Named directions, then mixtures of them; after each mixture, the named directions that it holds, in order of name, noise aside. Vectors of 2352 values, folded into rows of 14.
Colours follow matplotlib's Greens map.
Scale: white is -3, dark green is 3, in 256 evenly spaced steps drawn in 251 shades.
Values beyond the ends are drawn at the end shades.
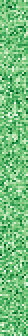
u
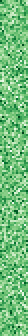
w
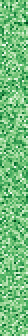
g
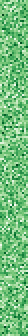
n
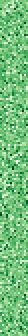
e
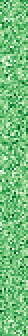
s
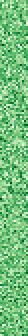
e, g.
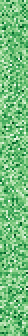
n, s, u.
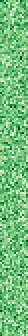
g, s, w.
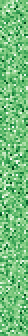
e.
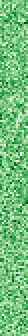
e, g, w.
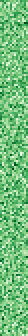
e, g, s.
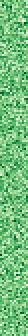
g, u.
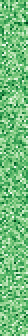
g.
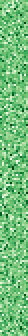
e.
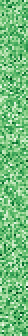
n, u.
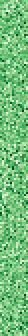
e.
